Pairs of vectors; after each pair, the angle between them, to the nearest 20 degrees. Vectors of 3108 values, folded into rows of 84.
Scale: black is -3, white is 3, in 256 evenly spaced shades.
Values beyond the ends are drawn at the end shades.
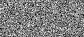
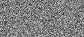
100 degrees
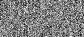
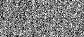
100 degrees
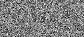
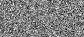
100 degrees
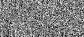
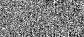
80 degrees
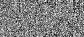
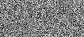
120 degrees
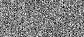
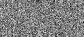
60 degrees
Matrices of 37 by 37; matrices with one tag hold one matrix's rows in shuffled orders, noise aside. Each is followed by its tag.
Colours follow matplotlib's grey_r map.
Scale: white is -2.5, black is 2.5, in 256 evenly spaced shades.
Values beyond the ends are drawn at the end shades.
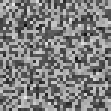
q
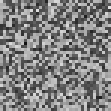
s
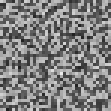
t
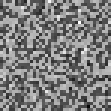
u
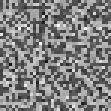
u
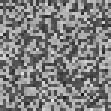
s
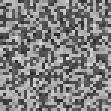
t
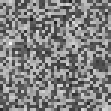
u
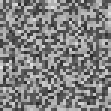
s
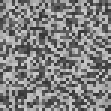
u
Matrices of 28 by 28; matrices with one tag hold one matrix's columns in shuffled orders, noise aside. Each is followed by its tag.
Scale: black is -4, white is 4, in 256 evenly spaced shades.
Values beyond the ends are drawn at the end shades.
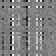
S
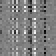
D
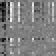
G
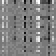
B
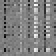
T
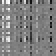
B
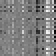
D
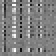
T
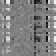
B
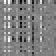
B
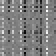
D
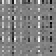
B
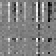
G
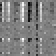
G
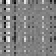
B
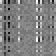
B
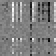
G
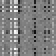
D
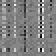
T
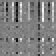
G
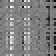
S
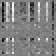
G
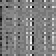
S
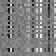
T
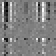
G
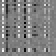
T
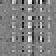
B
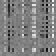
T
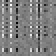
T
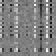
T
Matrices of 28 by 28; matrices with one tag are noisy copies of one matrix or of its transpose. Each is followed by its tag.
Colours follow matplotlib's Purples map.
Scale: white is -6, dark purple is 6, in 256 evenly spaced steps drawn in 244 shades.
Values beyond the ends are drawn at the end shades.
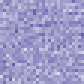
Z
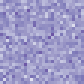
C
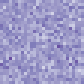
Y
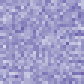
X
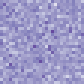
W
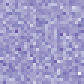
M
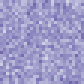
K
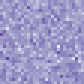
M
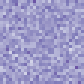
C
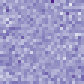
K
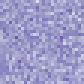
Y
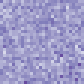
M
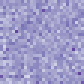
X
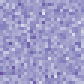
W
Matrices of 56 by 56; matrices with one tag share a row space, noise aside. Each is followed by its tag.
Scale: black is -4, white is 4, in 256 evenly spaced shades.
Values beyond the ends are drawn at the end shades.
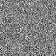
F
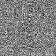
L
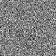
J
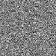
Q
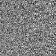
Q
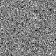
Q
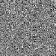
Q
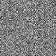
J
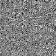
Q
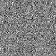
J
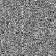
Q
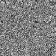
Q
